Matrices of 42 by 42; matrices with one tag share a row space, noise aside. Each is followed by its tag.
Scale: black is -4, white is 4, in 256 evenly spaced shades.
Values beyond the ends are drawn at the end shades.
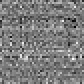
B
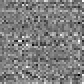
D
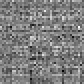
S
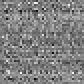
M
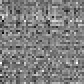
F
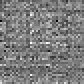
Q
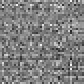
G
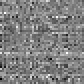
Q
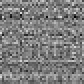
B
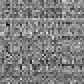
M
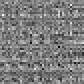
G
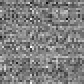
Q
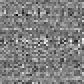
D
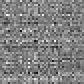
M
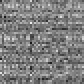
Q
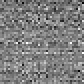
D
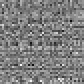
G
